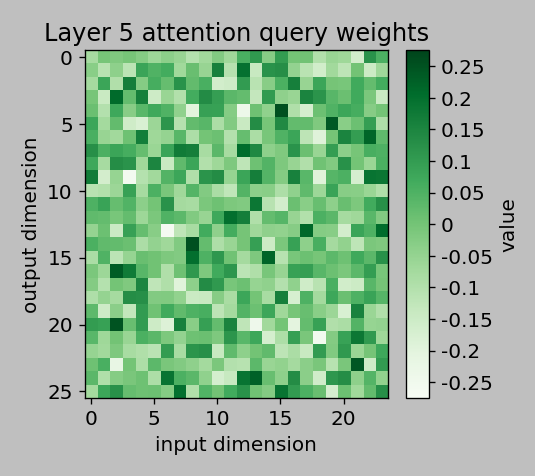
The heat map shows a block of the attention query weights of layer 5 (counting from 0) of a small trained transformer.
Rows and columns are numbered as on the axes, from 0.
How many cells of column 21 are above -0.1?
22
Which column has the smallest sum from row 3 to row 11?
1
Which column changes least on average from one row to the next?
0
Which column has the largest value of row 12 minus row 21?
18
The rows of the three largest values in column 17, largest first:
13, 3, 16
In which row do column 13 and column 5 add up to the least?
20
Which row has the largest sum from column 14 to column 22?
5
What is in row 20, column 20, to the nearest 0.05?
-0.1
